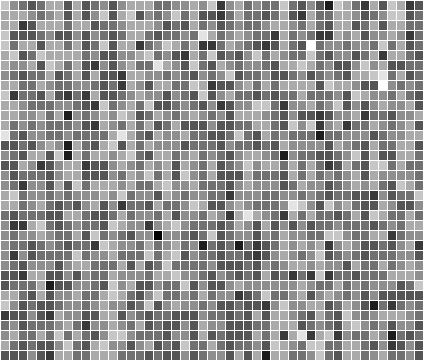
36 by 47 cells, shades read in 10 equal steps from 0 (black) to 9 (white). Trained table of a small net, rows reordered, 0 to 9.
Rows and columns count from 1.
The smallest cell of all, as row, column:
24, 18
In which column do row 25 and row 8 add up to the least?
27
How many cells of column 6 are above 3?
24
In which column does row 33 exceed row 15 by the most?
8
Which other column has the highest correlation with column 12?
7
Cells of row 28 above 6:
2
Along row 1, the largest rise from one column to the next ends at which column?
38
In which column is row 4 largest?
23
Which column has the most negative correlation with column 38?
25
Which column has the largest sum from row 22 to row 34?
13
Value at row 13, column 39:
2
